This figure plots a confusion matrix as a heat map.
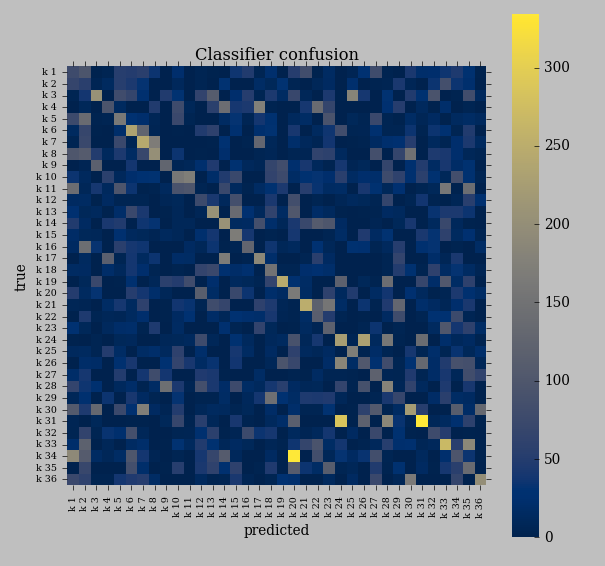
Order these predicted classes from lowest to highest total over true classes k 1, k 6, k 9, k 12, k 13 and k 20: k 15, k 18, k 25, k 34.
k 25, k 34, k 18, k 15
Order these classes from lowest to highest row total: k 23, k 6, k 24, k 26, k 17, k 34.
k 23, k 17, k 6, k 24, k 26, k 34
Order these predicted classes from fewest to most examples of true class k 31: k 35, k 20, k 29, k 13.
k 13, k 29, k 35, k 20
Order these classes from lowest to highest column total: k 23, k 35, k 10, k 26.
k 26, k 10, k 23, k 35
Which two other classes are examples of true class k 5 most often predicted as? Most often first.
k 2, k 23
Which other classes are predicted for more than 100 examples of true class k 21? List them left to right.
k 22, k 23, k 29
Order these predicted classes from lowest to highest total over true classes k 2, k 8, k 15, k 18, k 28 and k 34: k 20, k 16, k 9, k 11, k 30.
k 11, k 16, k 9, k 30, k 20
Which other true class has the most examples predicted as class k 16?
k 32
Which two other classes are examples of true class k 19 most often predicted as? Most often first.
k 28, k 24
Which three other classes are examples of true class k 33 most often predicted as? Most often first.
k 35, k 2, k 22
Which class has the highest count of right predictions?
k 31
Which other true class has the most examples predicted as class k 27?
k 30
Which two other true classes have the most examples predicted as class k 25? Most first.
k 3, k 20
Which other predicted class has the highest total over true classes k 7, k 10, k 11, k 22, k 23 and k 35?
k 33
